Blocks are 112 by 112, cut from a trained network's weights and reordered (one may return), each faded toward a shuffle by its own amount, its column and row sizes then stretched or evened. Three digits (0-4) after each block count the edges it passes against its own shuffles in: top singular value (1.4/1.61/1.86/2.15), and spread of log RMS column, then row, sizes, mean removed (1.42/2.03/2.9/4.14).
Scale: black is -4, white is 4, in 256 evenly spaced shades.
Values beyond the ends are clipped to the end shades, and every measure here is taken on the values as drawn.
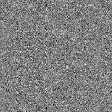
2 2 0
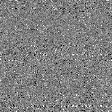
2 1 2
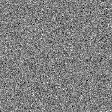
0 1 0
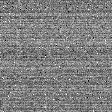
4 1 0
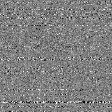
1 0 3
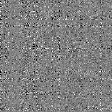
1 3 3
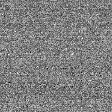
0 1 2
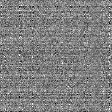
4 3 1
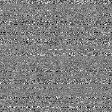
0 2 4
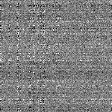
4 3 2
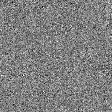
0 0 1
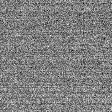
2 1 0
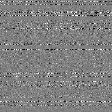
1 1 4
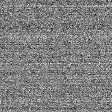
3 2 1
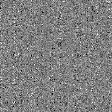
0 2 0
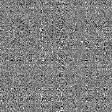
1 3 2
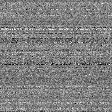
4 0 3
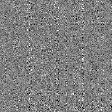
3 3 2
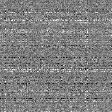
4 2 3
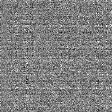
3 3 1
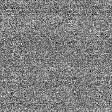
1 2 1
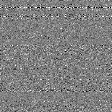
2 0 3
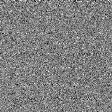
2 0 2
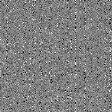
0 3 1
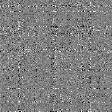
1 2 3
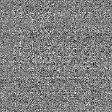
1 3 2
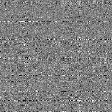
4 2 3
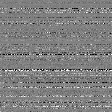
4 0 4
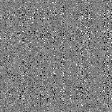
2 3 2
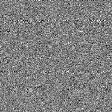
2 0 2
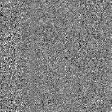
2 3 1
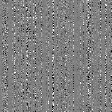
2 4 0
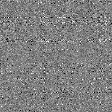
0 1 3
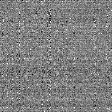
2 3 1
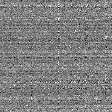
4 2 2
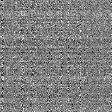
3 3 0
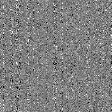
1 3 0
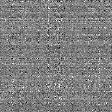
3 3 2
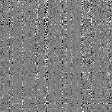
3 4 2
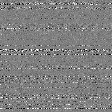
2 0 4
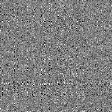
2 3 2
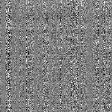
1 4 0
